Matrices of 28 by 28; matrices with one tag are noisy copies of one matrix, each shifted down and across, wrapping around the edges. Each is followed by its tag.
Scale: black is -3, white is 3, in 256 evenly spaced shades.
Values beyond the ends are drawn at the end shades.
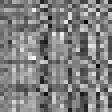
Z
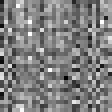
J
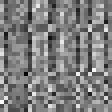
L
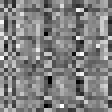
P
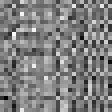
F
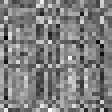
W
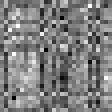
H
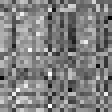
H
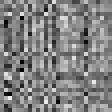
J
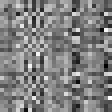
P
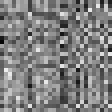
J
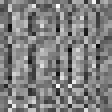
L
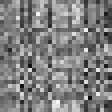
H
